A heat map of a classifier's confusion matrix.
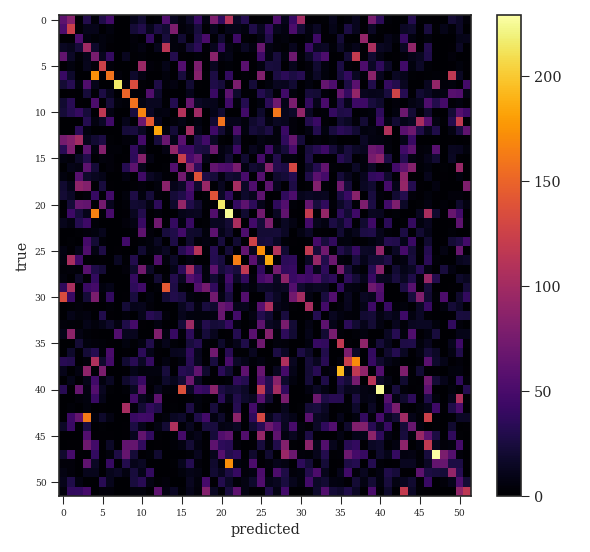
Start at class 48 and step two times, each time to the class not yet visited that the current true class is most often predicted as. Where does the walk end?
4
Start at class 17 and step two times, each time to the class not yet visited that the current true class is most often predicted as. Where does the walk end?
3
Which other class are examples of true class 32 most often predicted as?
20
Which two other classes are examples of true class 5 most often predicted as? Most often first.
10, 17
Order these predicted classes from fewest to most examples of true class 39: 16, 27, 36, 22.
36, 22, 16, 27
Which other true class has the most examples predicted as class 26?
31
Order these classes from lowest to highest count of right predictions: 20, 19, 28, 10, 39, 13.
13, 28, 39, 19, 10, 20
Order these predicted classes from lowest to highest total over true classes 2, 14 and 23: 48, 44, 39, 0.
48, 0, 44, 39
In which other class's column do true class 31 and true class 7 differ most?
9
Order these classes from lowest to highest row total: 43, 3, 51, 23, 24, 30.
23, 24, 3, 51, 30, 43
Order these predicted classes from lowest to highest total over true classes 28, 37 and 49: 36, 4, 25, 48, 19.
48, 19, 25, 4, 36
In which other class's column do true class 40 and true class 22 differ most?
15
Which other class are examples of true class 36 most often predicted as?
19
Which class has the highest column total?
25
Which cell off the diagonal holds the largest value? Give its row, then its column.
38, 35
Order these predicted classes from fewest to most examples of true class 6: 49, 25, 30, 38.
38, 30, 25, 49
